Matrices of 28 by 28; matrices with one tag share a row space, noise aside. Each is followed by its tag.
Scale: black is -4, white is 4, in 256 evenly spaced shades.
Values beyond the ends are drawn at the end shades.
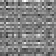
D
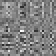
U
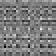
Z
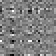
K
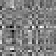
K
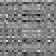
D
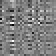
K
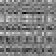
D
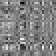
U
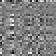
K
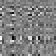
K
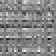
D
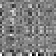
K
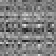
D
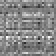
D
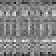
Z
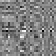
U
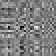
U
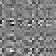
K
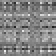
Z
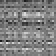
D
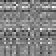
Z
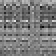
Z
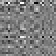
U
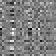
K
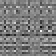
Z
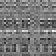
Z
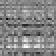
D
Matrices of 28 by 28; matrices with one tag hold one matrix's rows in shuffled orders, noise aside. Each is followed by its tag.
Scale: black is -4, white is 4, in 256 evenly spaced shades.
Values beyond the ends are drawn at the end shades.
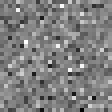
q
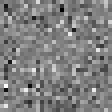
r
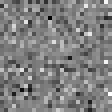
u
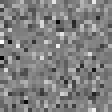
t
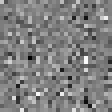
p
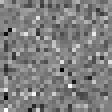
r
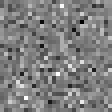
q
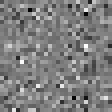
p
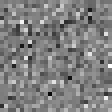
u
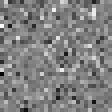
t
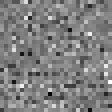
u
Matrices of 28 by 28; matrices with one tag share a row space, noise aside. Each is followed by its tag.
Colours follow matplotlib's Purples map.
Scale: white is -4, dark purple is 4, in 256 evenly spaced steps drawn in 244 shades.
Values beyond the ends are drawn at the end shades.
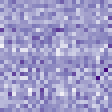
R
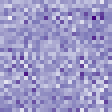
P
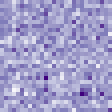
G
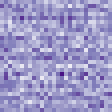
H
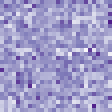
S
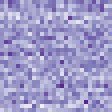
H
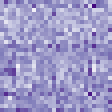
S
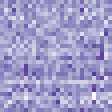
P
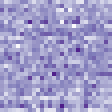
H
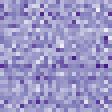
R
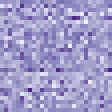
H
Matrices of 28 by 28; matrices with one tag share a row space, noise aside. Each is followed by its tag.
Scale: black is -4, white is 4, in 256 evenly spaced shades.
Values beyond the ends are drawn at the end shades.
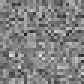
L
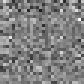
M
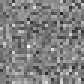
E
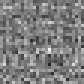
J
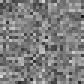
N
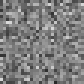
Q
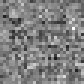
L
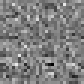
Q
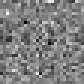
Q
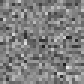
L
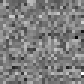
L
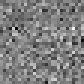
E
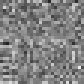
M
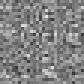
Q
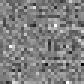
L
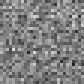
E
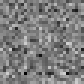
L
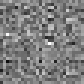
Q
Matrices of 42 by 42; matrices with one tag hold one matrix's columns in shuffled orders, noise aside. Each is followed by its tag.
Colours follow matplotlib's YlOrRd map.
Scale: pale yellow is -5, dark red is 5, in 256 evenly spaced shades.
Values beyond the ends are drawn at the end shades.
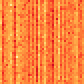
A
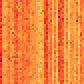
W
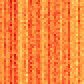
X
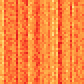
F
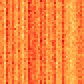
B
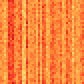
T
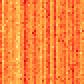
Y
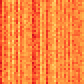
X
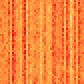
F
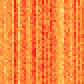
W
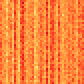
B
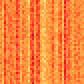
X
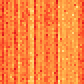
B
